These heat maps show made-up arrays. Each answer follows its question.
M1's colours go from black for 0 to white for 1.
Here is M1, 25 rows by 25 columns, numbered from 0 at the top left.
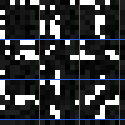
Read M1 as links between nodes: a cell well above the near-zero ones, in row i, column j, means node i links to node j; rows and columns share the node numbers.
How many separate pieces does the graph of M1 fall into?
3
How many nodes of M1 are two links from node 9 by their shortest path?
7
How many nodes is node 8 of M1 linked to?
6
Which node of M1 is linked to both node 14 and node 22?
node 11
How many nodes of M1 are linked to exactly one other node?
3
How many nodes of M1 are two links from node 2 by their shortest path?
8
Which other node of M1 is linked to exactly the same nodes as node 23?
node 3
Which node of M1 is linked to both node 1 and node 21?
node 10
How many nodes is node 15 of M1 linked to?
2
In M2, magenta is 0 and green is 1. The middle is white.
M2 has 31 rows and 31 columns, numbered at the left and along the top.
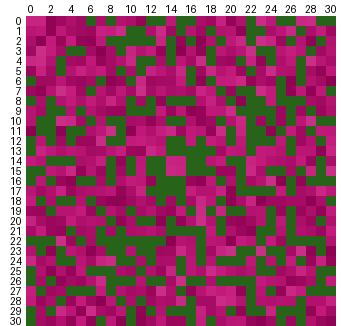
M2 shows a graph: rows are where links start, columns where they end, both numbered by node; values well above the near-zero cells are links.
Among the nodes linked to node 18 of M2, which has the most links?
node 15
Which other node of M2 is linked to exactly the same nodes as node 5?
node 28
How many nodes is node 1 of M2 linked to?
7
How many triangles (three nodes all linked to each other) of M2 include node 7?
3
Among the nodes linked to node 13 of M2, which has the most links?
node 22
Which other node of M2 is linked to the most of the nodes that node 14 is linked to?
node 26
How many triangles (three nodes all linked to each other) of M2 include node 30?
3
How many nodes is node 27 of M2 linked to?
11
